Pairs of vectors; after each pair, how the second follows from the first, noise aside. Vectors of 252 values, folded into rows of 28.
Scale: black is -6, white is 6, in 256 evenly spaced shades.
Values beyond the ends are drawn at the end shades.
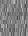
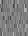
reversed, partly zeroed.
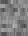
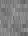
reversed, shrunk.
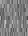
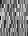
negated, scaled up.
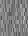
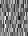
wrapped around, scaled up.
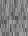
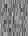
sign-scrambled.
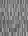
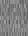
reversed, shrunk.
